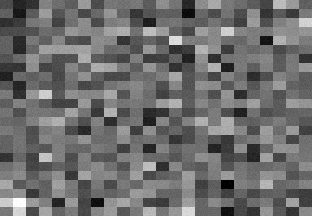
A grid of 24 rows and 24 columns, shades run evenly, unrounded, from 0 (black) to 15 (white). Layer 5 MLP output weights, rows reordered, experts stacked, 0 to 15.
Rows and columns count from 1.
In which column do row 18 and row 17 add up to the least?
20
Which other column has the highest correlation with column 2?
15
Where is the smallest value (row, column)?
21, 18
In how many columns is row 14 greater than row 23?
10
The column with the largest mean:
4
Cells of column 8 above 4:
22
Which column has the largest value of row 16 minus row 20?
6
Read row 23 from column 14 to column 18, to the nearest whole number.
6 9 6 8 7
